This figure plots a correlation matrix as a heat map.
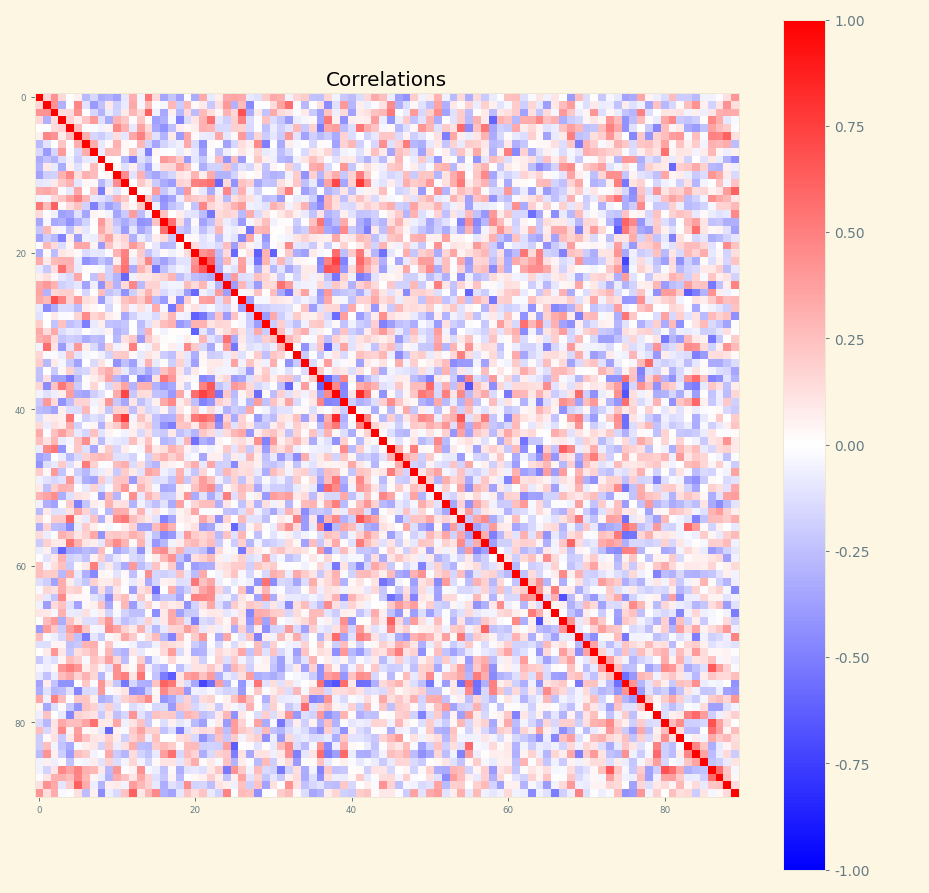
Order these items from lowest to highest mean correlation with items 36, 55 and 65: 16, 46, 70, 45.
45, 46, 70, 16
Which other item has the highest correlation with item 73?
86
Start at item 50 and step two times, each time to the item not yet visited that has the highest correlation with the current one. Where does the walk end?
22
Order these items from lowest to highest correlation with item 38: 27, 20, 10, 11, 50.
27, 10, 50, 20, 11
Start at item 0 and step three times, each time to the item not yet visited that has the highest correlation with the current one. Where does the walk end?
26
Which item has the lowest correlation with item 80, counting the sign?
31
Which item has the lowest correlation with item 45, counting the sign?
64
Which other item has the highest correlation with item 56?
74
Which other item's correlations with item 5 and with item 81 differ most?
68
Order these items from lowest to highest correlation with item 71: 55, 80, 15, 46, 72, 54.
54, 55, 15, 72, 80, 46
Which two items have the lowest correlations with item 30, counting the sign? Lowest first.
20, 62
